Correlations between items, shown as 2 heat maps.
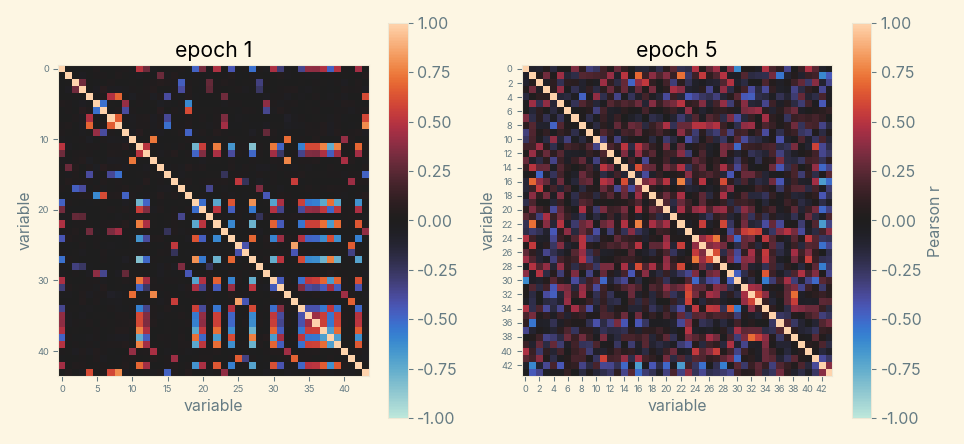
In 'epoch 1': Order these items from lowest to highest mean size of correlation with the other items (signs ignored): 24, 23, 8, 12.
23, 8, 12, 24
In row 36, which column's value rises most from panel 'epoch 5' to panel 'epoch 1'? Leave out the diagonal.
22
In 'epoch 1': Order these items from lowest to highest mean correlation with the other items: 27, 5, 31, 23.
27, 31, 5, 23
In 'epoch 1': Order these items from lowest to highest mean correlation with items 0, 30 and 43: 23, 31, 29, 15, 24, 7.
24, 31, 15, 29, 23, 7
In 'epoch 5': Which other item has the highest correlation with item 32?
38
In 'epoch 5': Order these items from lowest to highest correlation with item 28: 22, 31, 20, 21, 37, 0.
0, 37, 21, 31, 20, 22
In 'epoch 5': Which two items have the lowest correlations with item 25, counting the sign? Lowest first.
42, 43
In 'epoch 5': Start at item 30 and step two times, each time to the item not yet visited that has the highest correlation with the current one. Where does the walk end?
23
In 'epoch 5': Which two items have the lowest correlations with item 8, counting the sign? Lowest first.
4, 42
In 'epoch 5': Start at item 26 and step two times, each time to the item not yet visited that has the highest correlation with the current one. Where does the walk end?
24
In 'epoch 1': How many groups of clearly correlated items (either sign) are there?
7
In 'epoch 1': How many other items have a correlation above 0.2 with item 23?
4
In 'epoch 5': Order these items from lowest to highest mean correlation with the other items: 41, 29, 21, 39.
39, 21, 29, 41
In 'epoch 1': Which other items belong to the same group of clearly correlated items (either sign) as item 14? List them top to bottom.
1
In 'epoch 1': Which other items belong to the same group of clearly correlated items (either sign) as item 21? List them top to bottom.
2, 3, 17, 28
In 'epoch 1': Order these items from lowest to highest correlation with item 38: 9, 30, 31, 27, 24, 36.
30, 36, 9, 31, 24, 27
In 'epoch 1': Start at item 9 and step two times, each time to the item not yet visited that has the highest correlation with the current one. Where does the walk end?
29
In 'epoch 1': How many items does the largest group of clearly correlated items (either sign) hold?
17
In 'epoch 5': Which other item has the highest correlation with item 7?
34
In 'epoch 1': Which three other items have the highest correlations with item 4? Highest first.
8, 43, 7
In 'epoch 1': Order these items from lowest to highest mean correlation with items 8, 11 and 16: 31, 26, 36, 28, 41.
31, 26, 28, 41, 36
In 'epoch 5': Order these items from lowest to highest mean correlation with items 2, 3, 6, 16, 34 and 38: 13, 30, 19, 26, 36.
30, 36, 13, 19, 26
